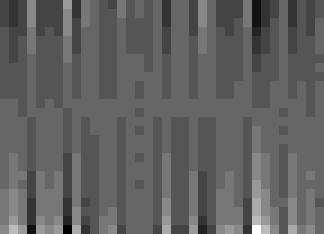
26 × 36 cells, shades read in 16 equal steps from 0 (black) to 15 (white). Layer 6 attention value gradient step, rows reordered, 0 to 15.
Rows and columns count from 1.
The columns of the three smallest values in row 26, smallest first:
8, 4, 23
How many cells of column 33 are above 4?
20
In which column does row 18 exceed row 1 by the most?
29
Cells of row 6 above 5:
13
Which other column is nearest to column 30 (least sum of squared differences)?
2
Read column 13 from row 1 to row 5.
4 5 5 5 5
